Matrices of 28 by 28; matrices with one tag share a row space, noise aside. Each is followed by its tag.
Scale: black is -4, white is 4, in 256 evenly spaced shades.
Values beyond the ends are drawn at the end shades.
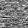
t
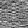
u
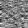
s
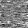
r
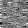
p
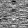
u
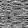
r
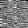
p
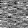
p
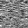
s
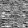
t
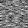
s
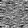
s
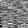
p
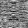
u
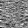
s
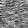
s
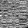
u
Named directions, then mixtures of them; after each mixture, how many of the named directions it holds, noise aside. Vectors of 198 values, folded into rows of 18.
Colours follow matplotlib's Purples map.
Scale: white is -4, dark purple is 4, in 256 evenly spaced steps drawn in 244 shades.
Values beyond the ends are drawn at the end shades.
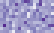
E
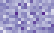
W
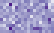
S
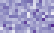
two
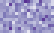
two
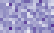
three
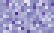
three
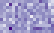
two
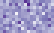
three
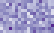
three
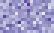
two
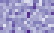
one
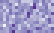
two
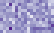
three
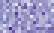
three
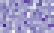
one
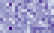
three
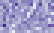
two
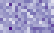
three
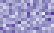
three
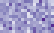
three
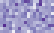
one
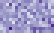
three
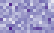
one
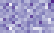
one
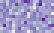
one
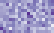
three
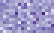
one
